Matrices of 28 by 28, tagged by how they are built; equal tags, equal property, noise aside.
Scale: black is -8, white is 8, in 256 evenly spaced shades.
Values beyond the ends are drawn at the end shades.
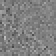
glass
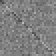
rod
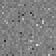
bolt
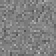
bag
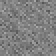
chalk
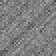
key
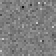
bolt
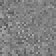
glass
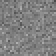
bag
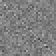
rod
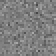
bag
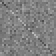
rod
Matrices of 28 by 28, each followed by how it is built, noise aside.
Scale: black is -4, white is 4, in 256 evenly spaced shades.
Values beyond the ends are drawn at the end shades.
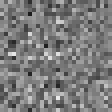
low rank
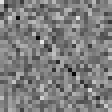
diagonal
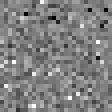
sparse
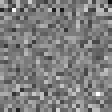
uneven rows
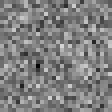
low rank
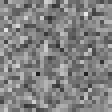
repeating rows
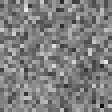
noise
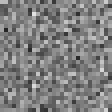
repeating rows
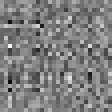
low rank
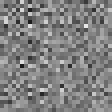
low rank
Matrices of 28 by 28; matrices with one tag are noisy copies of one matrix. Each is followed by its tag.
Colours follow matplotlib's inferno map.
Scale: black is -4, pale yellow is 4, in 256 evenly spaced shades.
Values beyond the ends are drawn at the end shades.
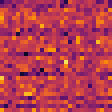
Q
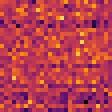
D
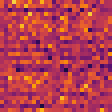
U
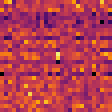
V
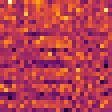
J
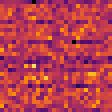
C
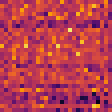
D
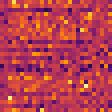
U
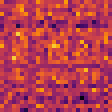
D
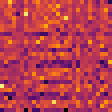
J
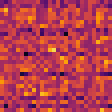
Q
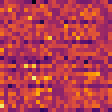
C
